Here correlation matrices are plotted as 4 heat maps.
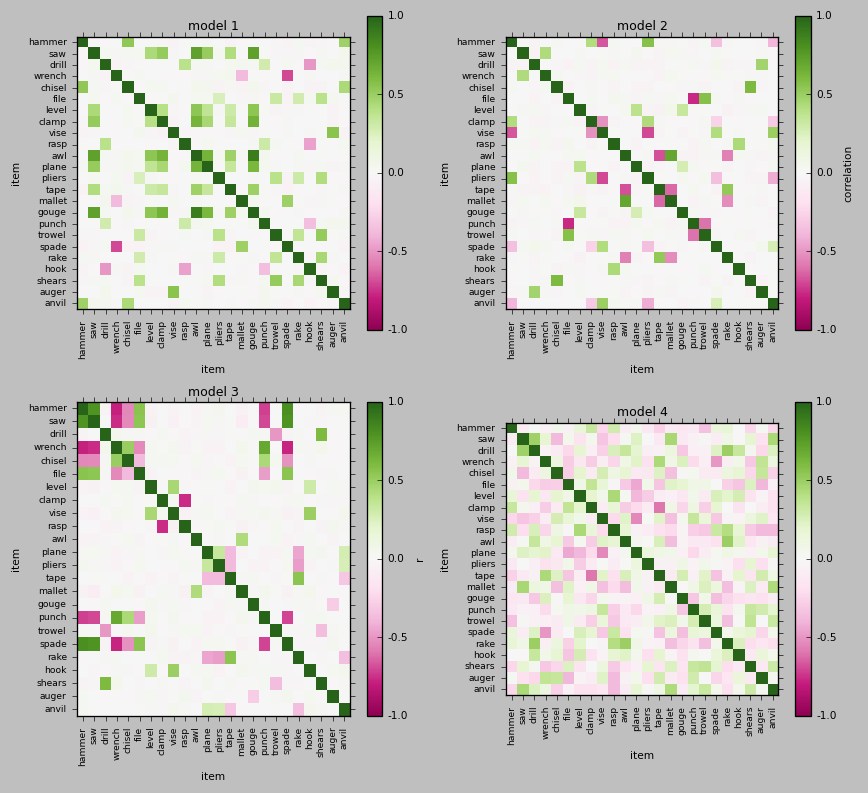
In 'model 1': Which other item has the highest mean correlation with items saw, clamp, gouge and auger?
awl
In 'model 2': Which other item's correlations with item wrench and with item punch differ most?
file
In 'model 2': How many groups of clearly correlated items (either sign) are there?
8
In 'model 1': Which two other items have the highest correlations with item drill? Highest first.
rasp, punch
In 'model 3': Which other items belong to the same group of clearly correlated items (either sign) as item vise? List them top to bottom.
level, hook
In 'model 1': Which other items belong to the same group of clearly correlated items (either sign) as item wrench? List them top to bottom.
mallet, spade
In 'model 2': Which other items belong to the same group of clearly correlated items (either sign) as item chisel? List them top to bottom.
shears
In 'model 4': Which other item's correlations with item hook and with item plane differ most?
level
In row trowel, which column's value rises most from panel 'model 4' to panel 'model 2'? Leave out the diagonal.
file
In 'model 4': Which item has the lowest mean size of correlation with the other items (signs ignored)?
pliers
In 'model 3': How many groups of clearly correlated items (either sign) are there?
7
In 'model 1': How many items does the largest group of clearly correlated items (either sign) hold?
7
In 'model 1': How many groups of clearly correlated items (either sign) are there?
6
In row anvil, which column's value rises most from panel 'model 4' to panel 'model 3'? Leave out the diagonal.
rasp
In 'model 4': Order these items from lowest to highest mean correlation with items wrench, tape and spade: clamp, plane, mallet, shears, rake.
clamp, shears, rake, mallet, plane
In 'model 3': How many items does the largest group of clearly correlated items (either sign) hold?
7
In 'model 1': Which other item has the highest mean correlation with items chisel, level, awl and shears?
gouge
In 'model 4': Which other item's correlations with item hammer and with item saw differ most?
anvil
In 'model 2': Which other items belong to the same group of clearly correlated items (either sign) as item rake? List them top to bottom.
awl, tape, mallet
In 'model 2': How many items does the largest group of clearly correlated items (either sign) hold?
6
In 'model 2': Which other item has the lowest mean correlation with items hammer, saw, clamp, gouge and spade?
vise
